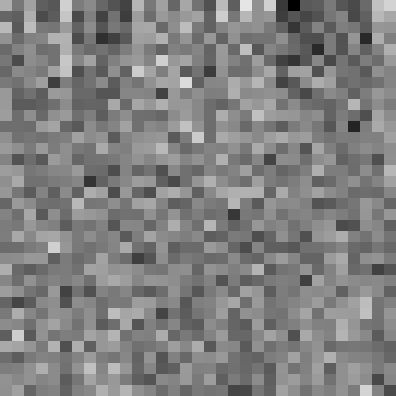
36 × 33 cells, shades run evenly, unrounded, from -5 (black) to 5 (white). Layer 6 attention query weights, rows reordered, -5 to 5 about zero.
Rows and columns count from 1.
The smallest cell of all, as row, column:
1, 25
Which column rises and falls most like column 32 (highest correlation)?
23
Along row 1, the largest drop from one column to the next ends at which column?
24
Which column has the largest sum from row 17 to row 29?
31
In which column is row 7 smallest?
18
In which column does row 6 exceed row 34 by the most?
14
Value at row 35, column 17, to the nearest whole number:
0
